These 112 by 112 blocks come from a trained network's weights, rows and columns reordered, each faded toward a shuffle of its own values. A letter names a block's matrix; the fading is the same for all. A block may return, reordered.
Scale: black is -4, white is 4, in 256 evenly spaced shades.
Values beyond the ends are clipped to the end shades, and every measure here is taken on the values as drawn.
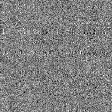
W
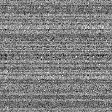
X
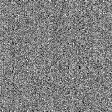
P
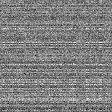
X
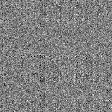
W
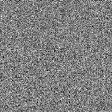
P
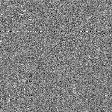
P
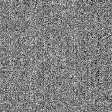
W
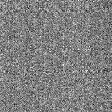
W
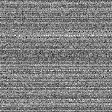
X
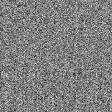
P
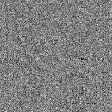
W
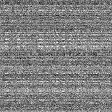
X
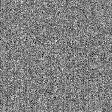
P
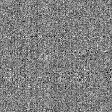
W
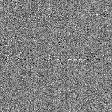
P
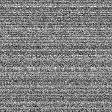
X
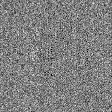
P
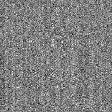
W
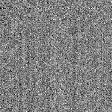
W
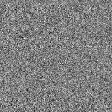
P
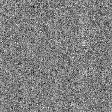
P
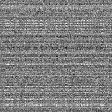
X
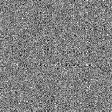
W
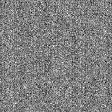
W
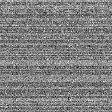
X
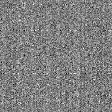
W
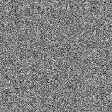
P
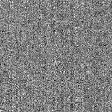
W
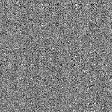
W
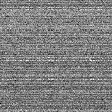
X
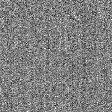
W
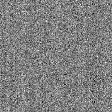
P
